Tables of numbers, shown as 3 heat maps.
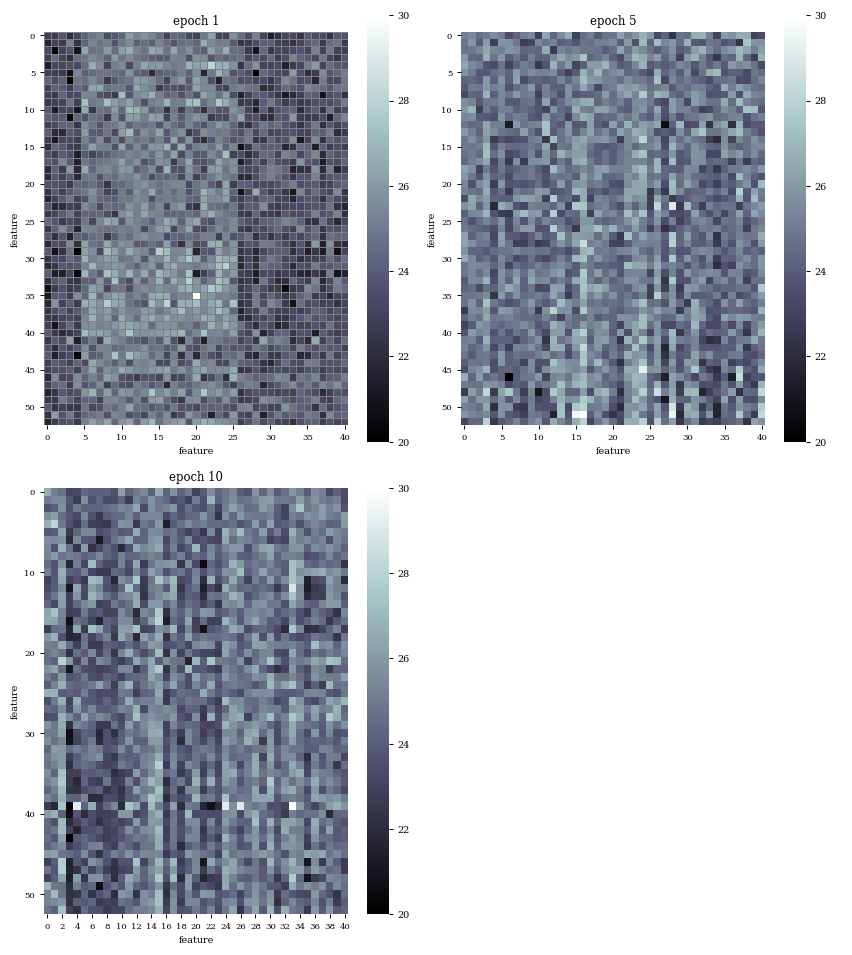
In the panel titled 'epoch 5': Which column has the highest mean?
16
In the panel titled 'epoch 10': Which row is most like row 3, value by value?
45
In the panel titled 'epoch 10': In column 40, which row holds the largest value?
26
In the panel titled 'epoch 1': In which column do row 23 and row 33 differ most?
19
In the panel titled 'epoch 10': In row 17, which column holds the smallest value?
21
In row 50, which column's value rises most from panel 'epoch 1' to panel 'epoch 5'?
28
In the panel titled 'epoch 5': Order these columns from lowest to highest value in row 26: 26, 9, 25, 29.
25, 29, 26, 9
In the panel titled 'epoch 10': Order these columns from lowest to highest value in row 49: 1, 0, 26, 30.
30, 1, 26, 0
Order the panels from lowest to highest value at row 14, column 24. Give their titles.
epoch 1, epoch 10, epoch 5
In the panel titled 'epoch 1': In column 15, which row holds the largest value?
29
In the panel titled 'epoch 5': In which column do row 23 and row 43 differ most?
28
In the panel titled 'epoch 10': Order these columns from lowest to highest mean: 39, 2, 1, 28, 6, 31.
31, 6, 39, 1, 28, 2
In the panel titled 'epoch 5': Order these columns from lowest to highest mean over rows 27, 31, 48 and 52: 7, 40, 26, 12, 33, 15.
33, 7, 15, 12, 40, 26
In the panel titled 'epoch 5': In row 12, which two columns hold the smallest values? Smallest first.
27, 6
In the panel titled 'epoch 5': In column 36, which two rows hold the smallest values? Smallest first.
46, 12
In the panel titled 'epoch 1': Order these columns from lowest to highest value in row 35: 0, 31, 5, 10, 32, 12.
0, 32, 31, 5, 12, 10
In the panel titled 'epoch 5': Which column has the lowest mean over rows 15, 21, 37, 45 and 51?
34
